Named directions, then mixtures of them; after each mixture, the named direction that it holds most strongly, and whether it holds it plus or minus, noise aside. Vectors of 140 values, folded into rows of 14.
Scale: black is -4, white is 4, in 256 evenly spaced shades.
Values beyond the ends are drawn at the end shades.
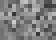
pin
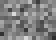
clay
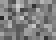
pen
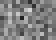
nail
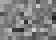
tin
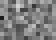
pen, plus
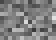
tin, minus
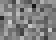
nail, plus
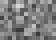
pen, plus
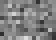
clay, plus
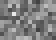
clay, plus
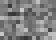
clay, minus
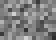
clay, plus
